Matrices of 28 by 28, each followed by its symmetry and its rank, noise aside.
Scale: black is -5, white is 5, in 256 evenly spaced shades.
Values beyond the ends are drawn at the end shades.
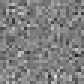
antisymmetric, rank six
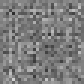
symmetric, rank five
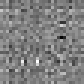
antisymmetric, rank four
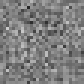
antisymmetric, rank six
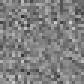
antisymmetric, rank six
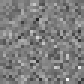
symmetric, rank six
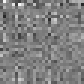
no symmetry, rank four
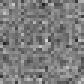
symmetric, rank five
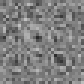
symmetric, rank five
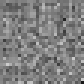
no symmetry, rank five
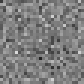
symmetric, rank five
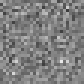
no symmetry, rank six
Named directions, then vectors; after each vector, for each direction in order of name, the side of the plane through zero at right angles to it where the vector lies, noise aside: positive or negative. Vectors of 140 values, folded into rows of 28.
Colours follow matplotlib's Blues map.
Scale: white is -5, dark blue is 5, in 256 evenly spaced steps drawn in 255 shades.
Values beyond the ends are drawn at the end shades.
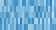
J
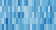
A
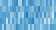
negative, positive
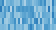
negative, negative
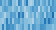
positive, negative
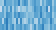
positive, positive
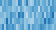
positive, negative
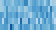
positive, positive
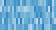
positive, positive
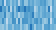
negative, negative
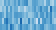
positive, positive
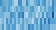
positive, negative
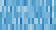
positive, positive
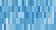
negative, positive
